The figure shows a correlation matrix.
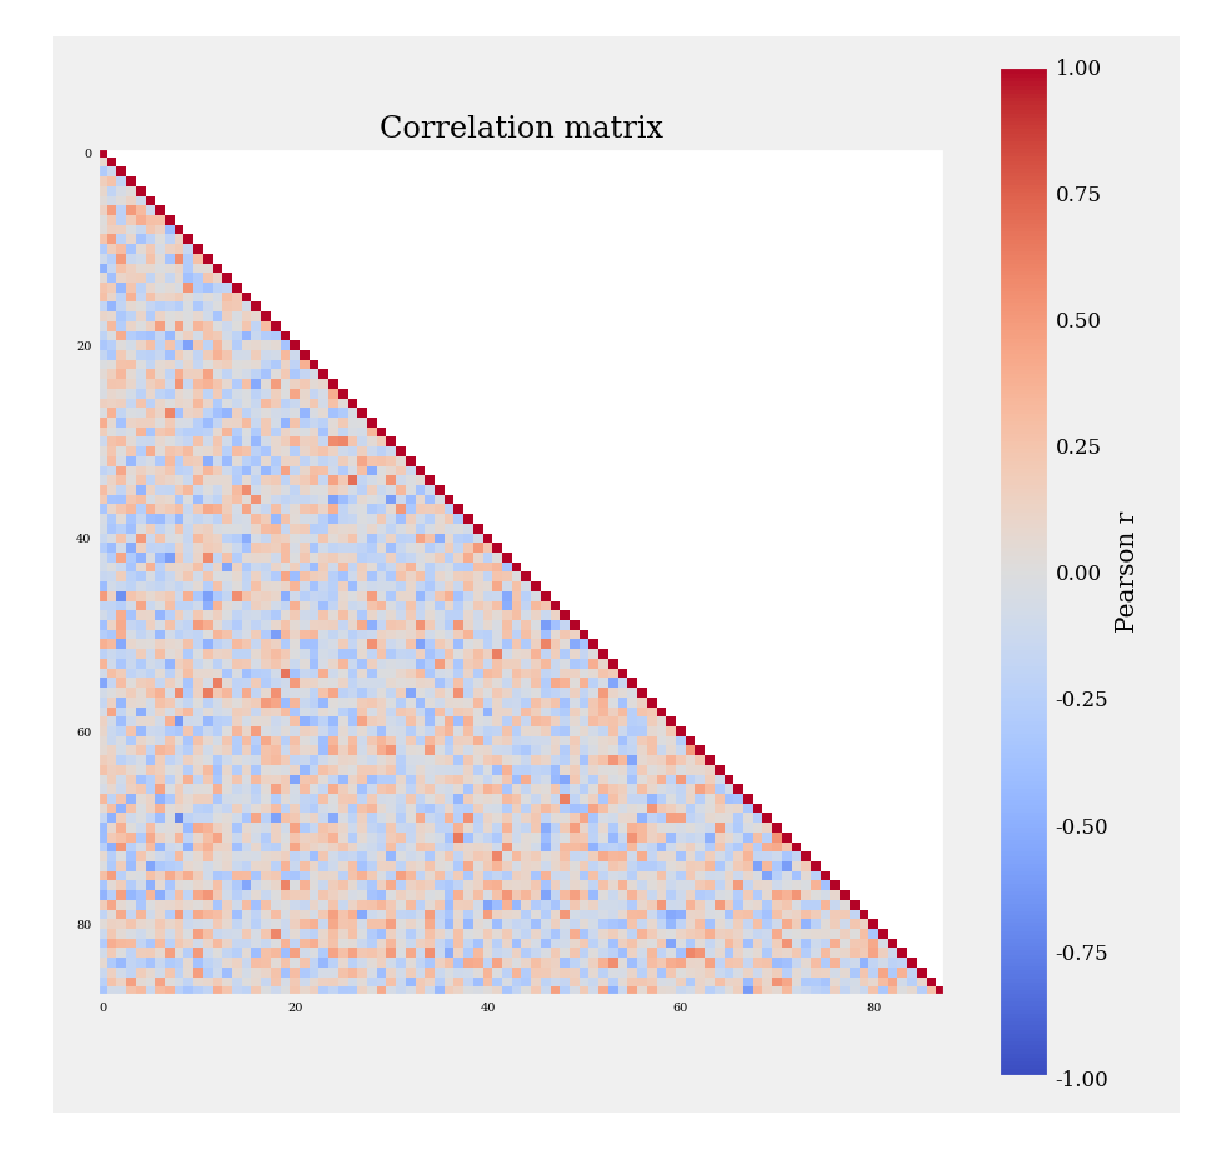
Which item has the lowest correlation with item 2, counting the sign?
46
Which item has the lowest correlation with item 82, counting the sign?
59
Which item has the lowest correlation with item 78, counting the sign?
40
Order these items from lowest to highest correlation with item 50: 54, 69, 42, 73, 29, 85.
85, 73, 54, 29, 42, 69
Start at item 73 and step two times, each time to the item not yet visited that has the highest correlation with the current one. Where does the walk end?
52
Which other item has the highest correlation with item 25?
30
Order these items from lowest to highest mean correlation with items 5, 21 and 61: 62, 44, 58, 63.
63, 58, 44, 62
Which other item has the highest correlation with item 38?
69
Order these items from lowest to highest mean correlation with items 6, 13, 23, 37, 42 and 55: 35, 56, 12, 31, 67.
67, 35, 31, 12, 56
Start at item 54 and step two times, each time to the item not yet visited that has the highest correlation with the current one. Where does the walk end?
76
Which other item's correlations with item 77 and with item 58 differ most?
72
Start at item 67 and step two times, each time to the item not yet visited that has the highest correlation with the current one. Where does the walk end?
79
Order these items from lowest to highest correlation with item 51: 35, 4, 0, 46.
4, 35, 0, 46
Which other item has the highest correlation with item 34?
26
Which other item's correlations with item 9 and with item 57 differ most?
20
